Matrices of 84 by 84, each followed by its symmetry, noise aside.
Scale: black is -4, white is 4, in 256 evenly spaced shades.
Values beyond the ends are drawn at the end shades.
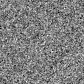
symmetric.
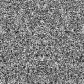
mirrored left to right.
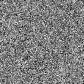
symmetric across the other diagonal.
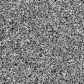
symmetric across the other diagonal.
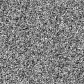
same after a half turn.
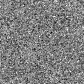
symmetric across the other diagonal.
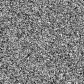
symmetric across the other diagonal.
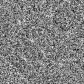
symmetric across the other diagonal.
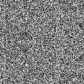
mirrored top to bottom.
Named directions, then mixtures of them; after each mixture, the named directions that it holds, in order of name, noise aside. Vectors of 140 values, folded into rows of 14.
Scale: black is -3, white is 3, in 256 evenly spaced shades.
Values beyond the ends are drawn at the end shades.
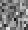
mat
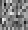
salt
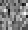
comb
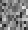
mat, salt.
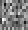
salt.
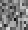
mat.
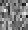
comb.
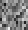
mat, salt.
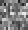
comb, salt.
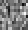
comb.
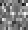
comb, salt.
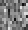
comb, mat.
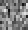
comb.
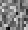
mat.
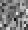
mat.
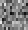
comb, salt.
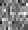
comb, salt.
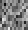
mat, salt.
